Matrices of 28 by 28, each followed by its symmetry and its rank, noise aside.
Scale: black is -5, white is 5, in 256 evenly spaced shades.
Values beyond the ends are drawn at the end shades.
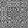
symmetric, rank four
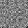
symmetric, rank four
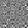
no symmetry, rank three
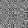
no symmetry, rank three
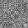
symmetric, rank four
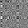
no symmetry, rank two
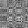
no symmetry, rank two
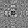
symmetric, rank two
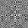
symmetric, rank two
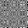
no symmetry, rank two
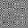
no symmetry, rank three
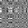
no symmetry, rank two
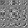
symmetric, rank three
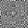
symmetric, rank two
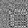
no symmetry, rank two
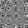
symmetric, rank three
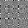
antisymmetric, rank two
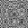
no symmetry, rank three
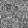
no symmetry, rank four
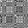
symmetric, rank two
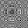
symmetric, rank two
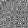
symmetric, rank four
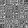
symmetric, rank four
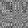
no symmetry, rank two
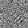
symmetric, rank four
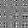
antisymmetric, rank two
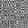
antisymmetric, rank two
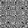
symmetric, rank four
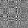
no symmetry, rank three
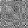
symmetric, rank two
